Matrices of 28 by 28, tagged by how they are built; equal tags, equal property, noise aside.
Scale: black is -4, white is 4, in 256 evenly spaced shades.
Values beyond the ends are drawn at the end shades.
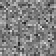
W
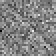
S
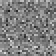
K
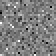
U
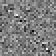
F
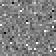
U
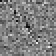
F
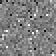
U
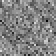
S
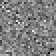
F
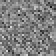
S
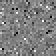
U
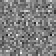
K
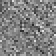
S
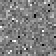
U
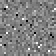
U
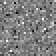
U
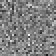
W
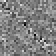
F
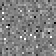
U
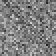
S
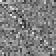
F
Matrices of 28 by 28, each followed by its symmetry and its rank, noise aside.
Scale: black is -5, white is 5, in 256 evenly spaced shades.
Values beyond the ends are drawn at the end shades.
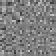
antisymmetric, rank six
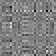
no symmetry, rank three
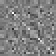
symmetric, rank four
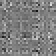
no symmetry, rank four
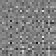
antisymmetric, rank four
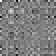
symmetric, rank three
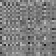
no symmetry, rank three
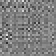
no symmetry, rank three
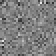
symmetric, rank six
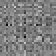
no symmetry, rank four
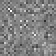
symmetric, rank six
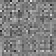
antisymmetric, rank four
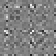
symmetric, rank four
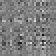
no symmetry, rank three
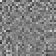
no symmetry, rank four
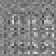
no symmetry, rank three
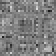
no symmetry, rank four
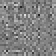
no symmetry, rank six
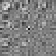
symmetric, rank three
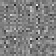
no symmetry, rank four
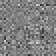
antisymmetric, rank four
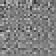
antisymmetric, rank four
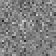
no symmetry, rank six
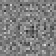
no symmetry, rank four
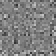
antisymmetric, rank four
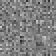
antisymmetric, rank six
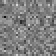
no symmetry, rank four
